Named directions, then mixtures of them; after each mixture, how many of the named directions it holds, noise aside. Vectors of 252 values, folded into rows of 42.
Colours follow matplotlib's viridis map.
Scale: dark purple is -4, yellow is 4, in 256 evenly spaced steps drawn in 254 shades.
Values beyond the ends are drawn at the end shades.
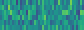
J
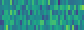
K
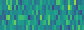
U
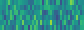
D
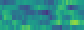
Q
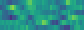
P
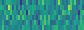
two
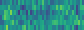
three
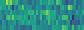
three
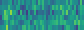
three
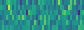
two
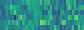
four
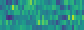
two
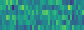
four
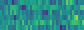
four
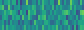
one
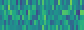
one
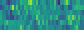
four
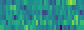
four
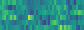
two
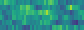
one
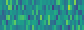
one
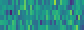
three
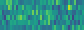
two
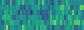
two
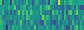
one
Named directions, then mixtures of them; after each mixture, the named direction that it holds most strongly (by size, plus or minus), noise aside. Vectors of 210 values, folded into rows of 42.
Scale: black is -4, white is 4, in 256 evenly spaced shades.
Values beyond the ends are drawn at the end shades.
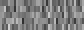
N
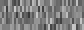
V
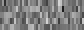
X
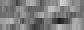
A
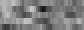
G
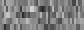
G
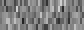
X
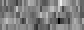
A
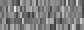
V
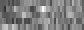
G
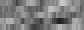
A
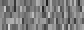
N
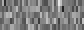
X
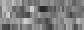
G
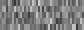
V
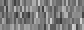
V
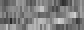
A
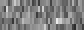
V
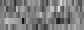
A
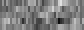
A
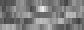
G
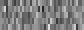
V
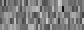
X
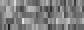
N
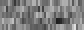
A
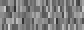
N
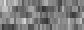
G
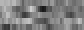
G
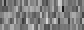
X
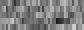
A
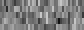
X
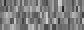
X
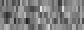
X
